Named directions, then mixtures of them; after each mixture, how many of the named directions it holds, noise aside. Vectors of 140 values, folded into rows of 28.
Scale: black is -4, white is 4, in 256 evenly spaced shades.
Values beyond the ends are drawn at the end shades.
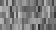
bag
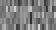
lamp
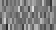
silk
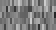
one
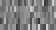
three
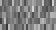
two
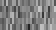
three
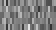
three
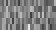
three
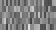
two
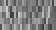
two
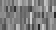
one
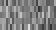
three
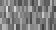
two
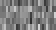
one
